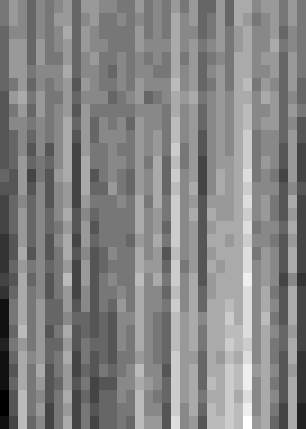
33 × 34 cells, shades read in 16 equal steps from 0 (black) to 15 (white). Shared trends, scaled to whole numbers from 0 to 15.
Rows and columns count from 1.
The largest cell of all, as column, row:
28, 33
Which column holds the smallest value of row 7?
9
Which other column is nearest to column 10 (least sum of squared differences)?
18
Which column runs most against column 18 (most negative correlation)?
23
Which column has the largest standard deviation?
1
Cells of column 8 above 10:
1
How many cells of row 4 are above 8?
12
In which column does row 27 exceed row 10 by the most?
26
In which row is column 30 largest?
25
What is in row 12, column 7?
8
